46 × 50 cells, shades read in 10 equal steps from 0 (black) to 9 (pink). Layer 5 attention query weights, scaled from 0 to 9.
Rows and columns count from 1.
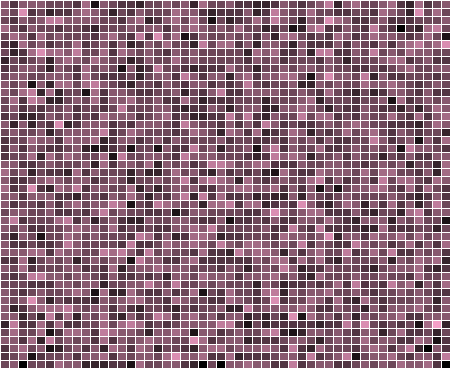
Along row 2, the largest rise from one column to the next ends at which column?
47
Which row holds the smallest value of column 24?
3
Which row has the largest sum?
32
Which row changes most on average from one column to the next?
40
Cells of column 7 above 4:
17
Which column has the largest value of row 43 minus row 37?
23
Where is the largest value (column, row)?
49, 41
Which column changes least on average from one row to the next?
1
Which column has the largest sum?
8
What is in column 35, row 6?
3
